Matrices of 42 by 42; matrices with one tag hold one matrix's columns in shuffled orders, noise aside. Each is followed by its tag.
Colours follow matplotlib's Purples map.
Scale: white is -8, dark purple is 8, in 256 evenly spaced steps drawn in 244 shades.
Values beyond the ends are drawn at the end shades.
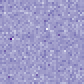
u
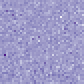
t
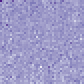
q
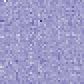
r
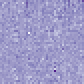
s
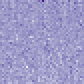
q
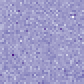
t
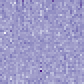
s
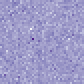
u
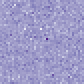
u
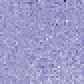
q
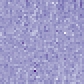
s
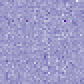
r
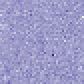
t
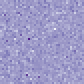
u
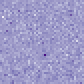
t
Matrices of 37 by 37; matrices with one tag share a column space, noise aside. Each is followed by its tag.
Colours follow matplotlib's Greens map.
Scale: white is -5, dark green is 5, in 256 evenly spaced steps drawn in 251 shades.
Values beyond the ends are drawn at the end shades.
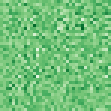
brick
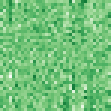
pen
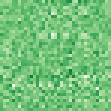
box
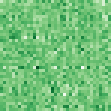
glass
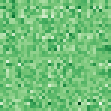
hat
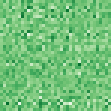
hat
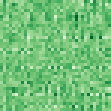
glass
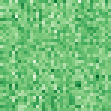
pen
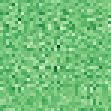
brick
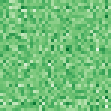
hat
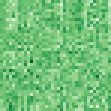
pen
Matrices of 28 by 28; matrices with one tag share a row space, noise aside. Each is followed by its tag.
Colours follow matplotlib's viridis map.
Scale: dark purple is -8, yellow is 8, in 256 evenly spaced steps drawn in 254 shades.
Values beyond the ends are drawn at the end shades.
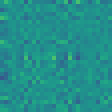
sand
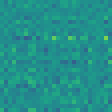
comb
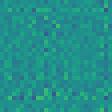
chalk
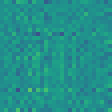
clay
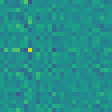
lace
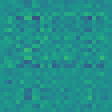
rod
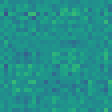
comb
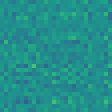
comb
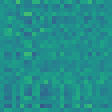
rod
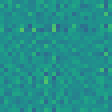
chalk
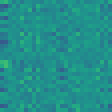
sand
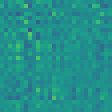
lace
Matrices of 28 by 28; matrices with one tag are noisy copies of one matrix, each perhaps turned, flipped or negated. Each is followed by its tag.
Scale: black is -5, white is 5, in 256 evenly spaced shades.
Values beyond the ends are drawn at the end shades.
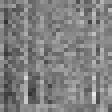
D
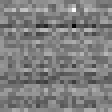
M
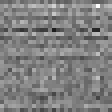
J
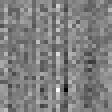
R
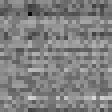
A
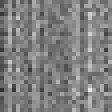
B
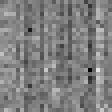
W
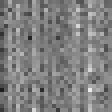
B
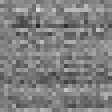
M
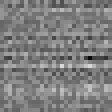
R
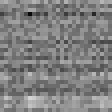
A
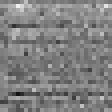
D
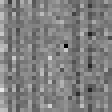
B
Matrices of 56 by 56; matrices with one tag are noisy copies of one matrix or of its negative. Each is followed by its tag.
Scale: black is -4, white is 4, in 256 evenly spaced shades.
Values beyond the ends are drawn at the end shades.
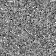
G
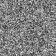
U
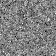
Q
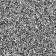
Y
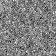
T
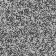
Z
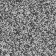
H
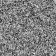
Q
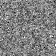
H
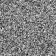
Y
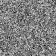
H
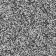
T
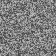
Q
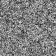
G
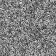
G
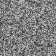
Y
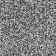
Y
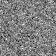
Q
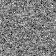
Q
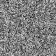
G
